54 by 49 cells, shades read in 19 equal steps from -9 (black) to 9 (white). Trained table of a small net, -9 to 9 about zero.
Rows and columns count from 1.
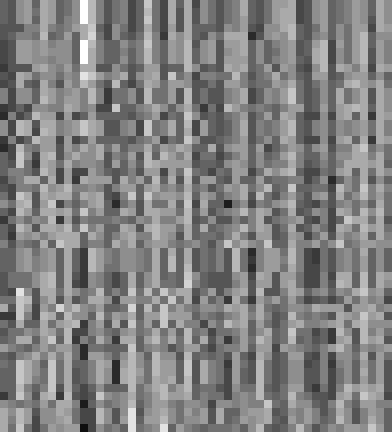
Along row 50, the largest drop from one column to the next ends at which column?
8
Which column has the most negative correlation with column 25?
22
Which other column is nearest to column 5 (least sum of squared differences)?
18
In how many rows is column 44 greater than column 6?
13
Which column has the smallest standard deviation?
48
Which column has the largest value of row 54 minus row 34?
21
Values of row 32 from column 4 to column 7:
2 -1 1 2
